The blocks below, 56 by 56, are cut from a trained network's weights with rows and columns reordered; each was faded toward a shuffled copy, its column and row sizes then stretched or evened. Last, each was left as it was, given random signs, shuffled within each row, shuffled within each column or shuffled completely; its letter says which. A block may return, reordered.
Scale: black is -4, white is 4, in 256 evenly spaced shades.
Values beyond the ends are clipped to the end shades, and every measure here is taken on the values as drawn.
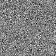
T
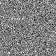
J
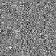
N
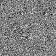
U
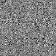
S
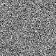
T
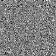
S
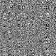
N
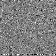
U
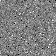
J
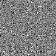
N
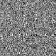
N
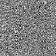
N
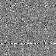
S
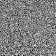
U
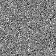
T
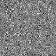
S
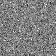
J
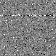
U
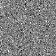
T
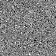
U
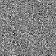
N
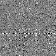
S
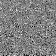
U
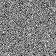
J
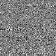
S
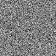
T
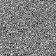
S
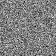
J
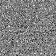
U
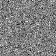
U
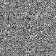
S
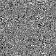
S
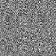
N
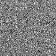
S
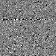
S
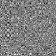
N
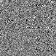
S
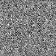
S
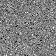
J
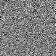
S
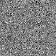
S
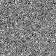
U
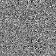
S
